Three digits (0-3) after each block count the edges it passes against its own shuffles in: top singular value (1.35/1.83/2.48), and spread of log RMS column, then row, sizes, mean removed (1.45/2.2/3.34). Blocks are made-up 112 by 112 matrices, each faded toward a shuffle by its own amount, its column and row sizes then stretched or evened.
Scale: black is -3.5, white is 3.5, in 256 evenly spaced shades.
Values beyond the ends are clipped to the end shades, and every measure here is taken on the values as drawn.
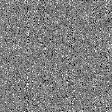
0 2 0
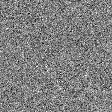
0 0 0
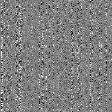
2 3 0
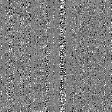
2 3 0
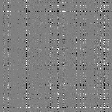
3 3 2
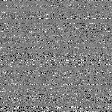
0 0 3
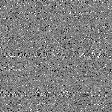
2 0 2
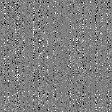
1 3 1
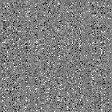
2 2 1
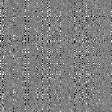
3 3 2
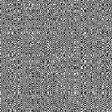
3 3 2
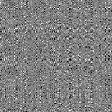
3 2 1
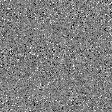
0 1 1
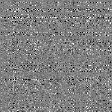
1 2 3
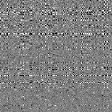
3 2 3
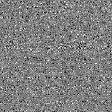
2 0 2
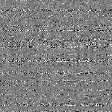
2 0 3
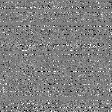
0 1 3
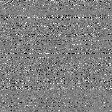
1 0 3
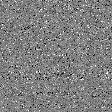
0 0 2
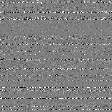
2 0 3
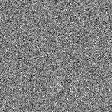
2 0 0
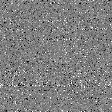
0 0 2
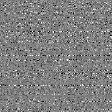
2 1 3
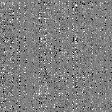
1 3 1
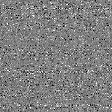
2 0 2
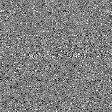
1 0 2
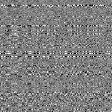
3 0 3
